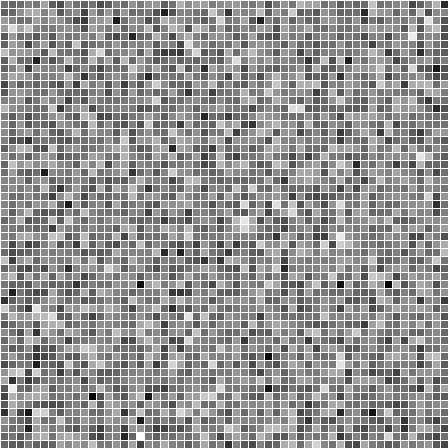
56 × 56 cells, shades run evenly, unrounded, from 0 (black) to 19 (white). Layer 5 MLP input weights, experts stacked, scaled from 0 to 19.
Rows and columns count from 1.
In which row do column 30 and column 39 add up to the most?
16
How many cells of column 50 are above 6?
50
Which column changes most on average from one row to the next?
43
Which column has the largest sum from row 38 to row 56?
37
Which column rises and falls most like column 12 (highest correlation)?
19
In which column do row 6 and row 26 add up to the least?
9
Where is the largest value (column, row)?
18, 55
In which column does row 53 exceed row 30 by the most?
35
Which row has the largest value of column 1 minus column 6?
7
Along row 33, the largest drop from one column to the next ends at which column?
2
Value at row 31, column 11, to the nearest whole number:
13
